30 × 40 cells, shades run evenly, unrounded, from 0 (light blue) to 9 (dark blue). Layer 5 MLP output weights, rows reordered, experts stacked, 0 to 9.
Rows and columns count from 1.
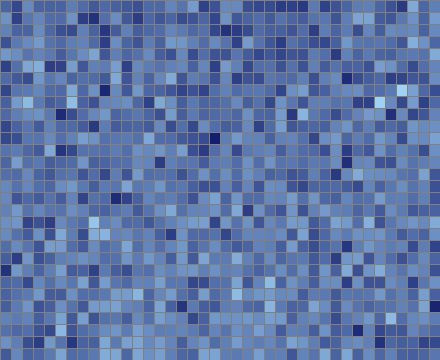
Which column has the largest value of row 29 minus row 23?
35
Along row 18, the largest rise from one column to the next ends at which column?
23
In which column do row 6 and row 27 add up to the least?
36
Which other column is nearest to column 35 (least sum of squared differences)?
3
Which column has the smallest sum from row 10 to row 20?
34
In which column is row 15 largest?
31
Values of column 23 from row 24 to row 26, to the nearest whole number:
6 4 5
